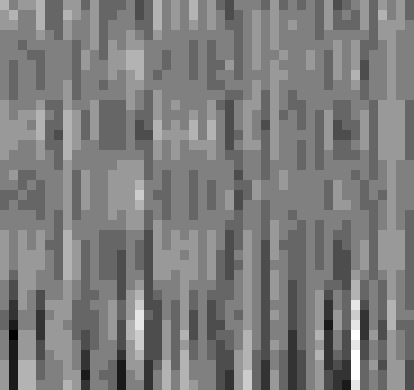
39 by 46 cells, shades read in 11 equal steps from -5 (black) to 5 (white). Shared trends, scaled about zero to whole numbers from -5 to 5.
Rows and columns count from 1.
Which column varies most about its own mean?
40
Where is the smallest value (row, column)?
34, 2
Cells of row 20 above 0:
10
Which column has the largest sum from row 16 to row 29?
8
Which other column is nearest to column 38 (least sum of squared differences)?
26
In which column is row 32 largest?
16
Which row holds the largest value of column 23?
15
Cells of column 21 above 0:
15
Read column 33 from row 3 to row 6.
1 0 0 0
